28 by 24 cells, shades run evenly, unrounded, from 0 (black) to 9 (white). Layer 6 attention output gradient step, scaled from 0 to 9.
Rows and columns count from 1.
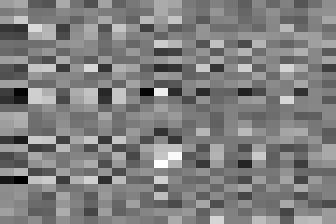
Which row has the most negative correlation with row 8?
9
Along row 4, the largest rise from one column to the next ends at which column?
3
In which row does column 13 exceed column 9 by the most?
19
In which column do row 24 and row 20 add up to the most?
13
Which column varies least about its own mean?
17
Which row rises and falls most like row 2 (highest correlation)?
6
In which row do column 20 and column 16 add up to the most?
28
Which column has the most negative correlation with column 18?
12
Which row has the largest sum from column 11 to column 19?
20
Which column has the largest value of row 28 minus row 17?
16
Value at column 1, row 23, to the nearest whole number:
1
